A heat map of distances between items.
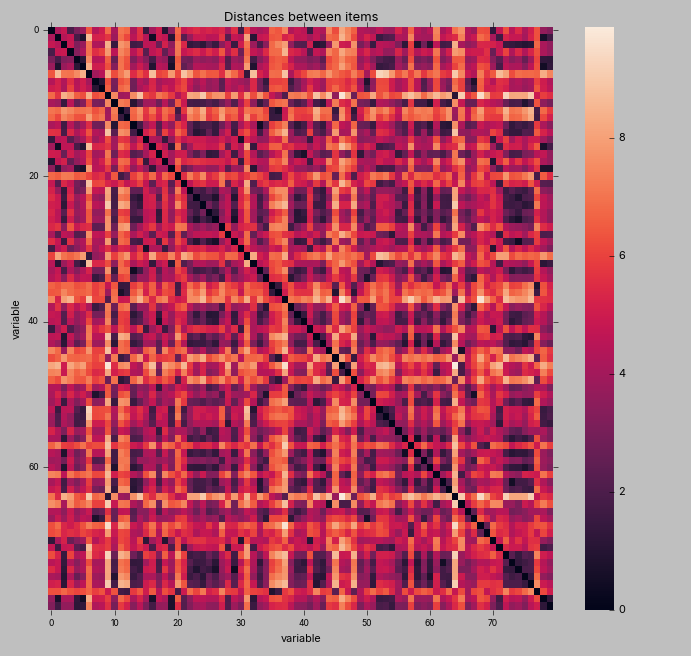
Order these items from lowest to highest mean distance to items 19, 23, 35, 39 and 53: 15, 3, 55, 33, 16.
55, 33, 16, 15, 3
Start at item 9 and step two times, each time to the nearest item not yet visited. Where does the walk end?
37
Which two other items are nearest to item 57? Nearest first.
69, 68
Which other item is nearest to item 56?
58
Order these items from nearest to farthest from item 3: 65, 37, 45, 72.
72, 45, 65, 37
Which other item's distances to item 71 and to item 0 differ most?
18
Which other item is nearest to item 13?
33
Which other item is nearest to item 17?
40
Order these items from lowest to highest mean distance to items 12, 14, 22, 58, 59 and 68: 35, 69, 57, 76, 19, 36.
76, 19, 69, 57, 35, 36
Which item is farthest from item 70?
46
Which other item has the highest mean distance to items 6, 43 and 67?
64
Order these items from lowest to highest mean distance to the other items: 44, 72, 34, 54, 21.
34, 54, 72, 21, 44
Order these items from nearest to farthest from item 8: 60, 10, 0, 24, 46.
10, 60, 24, 0, 46
